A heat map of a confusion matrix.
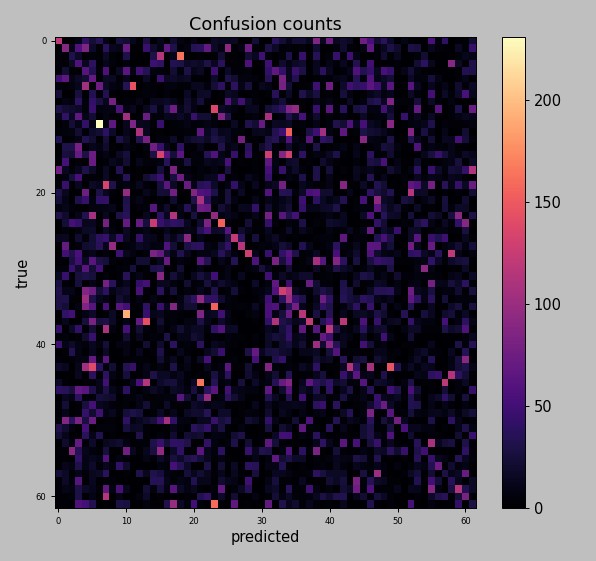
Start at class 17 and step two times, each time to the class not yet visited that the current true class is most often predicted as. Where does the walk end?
23
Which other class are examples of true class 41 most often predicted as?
29
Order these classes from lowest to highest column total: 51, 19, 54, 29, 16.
51, 54, 29, 19, 16
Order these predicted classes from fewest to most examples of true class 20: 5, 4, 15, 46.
5, 15, 46, 4
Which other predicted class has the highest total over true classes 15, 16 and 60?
31
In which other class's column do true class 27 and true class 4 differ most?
8
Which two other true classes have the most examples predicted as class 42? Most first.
37, 19
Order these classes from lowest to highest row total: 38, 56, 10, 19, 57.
56, 57, 10, 38, 19
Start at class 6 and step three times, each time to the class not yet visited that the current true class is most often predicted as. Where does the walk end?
46
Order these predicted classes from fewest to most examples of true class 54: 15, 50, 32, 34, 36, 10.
32, 50, 36, 34, 10, 15
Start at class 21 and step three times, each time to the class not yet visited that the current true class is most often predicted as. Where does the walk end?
14
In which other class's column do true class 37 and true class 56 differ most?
13
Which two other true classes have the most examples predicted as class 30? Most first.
11, 2
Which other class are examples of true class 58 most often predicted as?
44
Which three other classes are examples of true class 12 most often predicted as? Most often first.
34, 39, 52
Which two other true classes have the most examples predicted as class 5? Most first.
43, 23
